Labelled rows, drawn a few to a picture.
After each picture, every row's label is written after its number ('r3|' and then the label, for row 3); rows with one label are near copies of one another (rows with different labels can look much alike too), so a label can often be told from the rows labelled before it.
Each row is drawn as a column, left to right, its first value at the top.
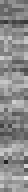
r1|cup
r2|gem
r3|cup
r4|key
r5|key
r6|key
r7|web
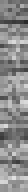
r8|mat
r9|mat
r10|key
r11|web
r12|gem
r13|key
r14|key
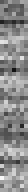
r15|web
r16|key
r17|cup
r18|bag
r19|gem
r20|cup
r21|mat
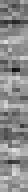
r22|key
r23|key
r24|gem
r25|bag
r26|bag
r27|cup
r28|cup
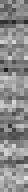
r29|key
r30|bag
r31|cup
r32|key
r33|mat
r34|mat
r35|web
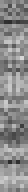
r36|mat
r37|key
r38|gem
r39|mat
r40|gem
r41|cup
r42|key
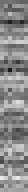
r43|web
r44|key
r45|bag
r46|key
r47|key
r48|key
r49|web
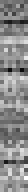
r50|key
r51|gem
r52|bag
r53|gem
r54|key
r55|bag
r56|web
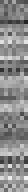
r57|web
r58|cup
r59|web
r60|cup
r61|web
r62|key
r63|web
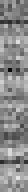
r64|gem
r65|mat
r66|bag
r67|mat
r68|web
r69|cup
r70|gem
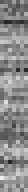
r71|web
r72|key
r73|gem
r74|cup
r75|bag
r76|cup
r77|bag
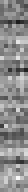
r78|cup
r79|mat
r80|bag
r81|mat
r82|web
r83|gem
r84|bag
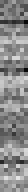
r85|gem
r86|web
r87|key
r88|cup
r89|web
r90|gem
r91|bag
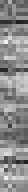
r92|bag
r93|web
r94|cup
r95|web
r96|gem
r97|gem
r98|gem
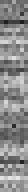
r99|web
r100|key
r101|web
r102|cup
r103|web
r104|gem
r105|key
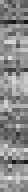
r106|cup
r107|key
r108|web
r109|gem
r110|mat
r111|gem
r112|gem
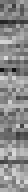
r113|bag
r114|web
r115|key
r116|bag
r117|mat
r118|cup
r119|mat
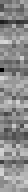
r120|bag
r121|key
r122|key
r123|mat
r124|key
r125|cup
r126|mat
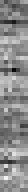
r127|gem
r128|web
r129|gem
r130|bag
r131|bag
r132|cup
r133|cup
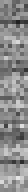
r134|mat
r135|cup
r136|mat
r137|gem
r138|key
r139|mat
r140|bag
